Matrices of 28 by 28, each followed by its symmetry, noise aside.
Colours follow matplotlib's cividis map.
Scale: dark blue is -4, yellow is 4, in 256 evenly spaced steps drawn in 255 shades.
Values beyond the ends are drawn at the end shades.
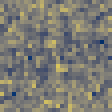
same after a half turn.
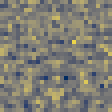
mirrored left to right.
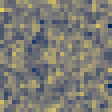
mirrored top to bottom.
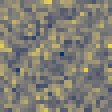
symmetric.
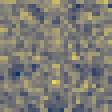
mirrored left to right.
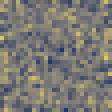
same after a half turn.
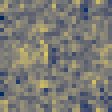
mirrored top to bottom.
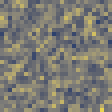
symmetric.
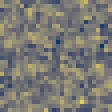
same after a half turn.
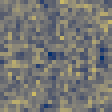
mirrored top to bottom.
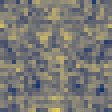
mirrored left to right.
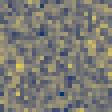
same after a half turn.
